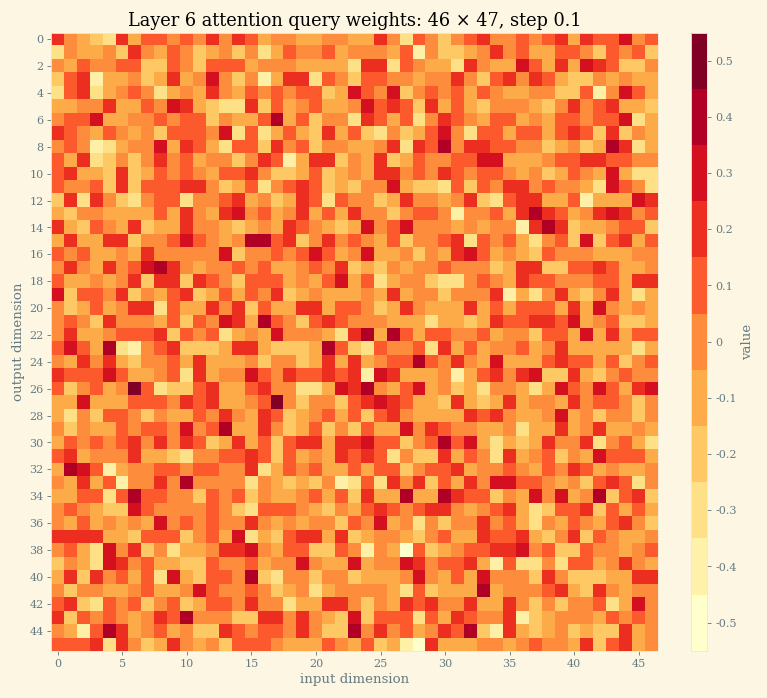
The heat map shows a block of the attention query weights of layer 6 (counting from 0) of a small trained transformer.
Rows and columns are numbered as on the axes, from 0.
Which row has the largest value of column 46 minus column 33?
26
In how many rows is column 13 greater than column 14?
18
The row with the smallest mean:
1
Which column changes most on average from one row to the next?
42
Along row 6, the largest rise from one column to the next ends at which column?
24
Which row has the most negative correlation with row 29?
25
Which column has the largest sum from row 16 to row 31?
16
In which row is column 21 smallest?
12
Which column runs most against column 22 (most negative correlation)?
10
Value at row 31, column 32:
0.1
